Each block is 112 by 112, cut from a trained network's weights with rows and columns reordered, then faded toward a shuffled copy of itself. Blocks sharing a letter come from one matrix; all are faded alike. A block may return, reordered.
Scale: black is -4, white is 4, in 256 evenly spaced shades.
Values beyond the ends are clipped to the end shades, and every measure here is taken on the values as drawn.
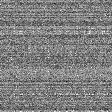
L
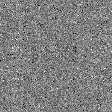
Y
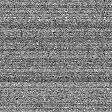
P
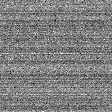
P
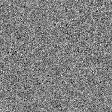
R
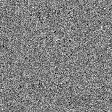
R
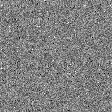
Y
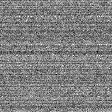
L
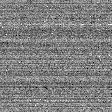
P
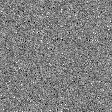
Y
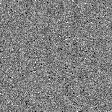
Y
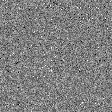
Y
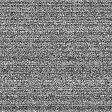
L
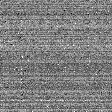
P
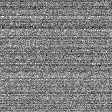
L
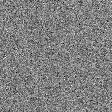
R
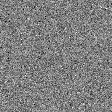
R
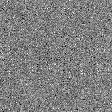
Y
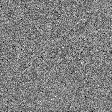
R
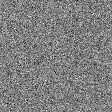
R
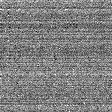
L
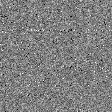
Y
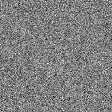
R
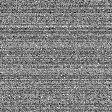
P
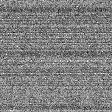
L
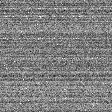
L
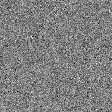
R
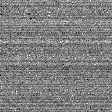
P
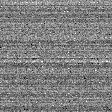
P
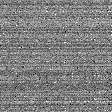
P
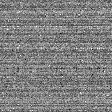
P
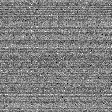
P
